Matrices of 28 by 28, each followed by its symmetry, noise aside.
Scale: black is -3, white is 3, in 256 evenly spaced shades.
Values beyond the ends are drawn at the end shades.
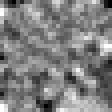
antisymmetric.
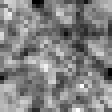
symmetric across the other diagonal.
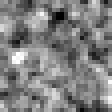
antisymmetric.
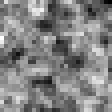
no symmetry.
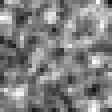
symmetric across the other diagonal.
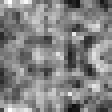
mirrored top to bottom.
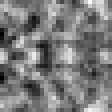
mirrored top to bottom.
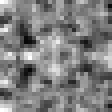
mirrored top to bottom.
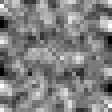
same after a half turn.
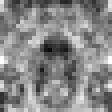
mirrored left to right.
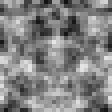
mirrored left to right.
